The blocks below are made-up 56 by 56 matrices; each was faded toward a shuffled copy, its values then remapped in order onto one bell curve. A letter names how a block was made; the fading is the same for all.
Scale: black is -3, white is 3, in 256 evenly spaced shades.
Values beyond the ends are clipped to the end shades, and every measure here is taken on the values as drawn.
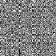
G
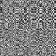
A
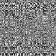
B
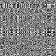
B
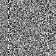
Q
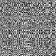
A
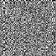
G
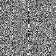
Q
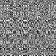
B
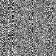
Q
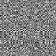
A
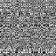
B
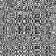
A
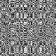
A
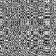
A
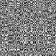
B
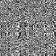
G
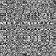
B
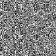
G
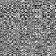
A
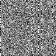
Q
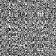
G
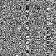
G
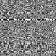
B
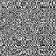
B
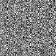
Q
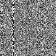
Q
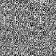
G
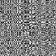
A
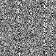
Q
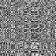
A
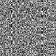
G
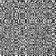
A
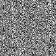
Q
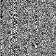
Q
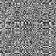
A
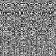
B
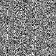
Q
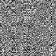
G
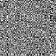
G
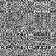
B
